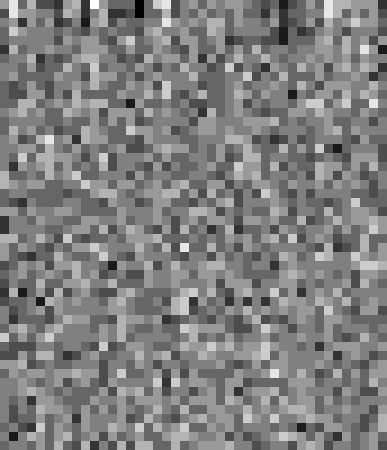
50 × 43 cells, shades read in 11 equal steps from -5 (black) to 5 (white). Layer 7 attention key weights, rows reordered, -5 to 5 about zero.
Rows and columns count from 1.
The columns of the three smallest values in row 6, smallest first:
43, 1, 21
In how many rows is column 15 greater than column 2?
19
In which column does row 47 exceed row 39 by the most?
36
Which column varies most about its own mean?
2
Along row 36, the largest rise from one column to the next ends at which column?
14
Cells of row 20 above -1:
26
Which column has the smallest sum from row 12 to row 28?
35
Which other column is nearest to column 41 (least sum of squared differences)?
17
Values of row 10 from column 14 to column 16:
-1 1 0
